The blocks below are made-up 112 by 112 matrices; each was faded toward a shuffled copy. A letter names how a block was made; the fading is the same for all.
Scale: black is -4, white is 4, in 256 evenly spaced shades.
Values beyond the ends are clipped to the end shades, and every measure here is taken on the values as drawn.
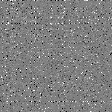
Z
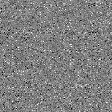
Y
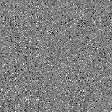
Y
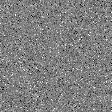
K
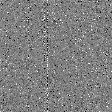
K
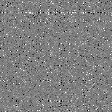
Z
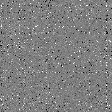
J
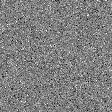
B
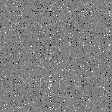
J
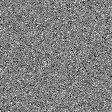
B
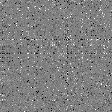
J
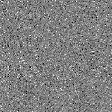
Y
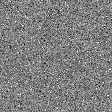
B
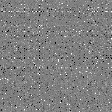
Z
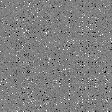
J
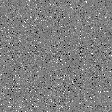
Z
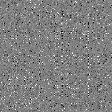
Z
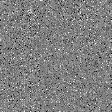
K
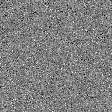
B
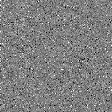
Y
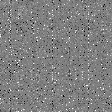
J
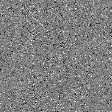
K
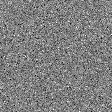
B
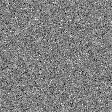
B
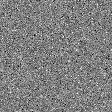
B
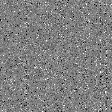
K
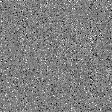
K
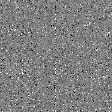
K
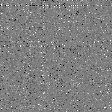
Z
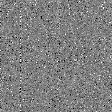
K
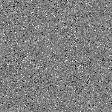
K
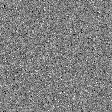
B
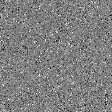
K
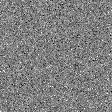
B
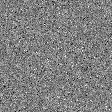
B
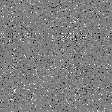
Z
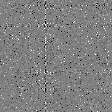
Z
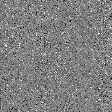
K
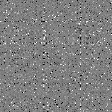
Z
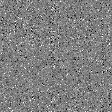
K
